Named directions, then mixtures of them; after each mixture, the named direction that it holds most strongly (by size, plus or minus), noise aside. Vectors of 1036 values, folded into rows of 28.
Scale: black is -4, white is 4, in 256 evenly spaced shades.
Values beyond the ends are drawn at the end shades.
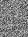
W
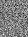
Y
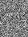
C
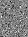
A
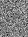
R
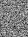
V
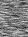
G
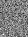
Y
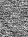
G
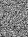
V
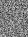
Y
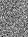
R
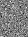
A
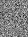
Y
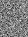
A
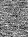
G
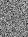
R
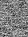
G
